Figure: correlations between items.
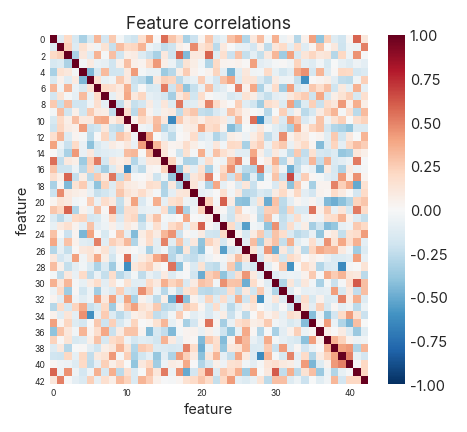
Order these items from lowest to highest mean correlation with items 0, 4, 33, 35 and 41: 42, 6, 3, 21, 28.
3, 42, 28, 6, 21
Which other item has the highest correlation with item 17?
32
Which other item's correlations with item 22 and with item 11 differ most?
39
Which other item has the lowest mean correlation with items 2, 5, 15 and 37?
34
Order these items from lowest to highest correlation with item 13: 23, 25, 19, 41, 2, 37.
2, 37, 23, 19, 25, 41
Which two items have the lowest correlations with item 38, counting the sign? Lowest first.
20, 23
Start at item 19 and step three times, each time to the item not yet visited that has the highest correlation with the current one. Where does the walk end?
24
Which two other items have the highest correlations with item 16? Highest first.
28, 24
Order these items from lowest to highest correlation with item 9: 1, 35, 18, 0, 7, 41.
41, 35, 0, 7, 18, 1
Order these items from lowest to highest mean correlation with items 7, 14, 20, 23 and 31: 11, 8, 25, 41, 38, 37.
37, 25, 38, 8, 41, 11
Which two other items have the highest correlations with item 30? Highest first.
41, 23
